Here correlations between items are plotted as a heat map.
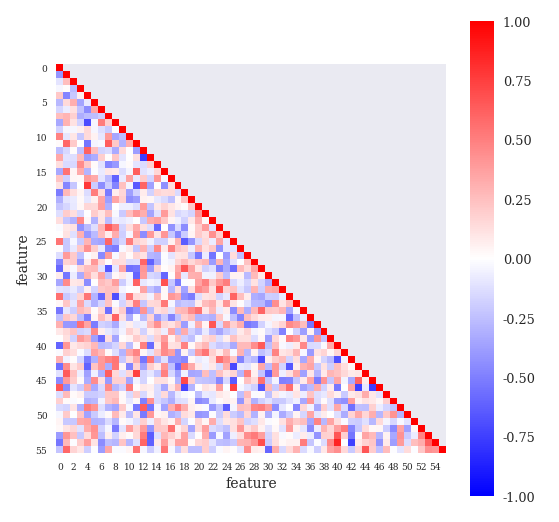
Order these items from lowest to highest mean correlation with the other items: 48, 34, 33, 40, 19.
48, 19, 33, 34, 40
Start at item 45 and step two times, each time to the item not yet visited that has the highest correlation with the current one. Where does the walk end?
29
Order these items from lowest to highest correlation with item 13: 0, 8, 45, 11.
45, 11, 8, 0
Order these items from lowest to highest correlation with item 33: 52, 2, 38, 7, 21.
2, 38, 21, 7, 52
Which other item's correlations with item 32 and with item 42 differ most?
12
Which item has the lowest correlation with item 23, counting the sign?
14
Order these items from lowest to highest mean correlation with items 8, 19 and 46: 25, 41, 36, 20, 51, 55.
55, 41, 51, 25, 20, 36
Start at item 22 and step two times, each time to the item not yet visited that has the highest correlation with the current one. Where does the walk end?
3
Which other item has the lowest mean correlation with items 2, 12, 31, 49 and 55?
13
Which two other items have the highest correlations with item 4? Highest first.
17, 12
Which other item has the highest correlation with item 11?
44
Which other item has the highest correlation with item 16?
52
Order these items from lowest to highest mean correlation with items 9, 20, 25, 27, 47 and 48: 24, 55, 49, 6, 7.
6, 24, 49, 55, 7
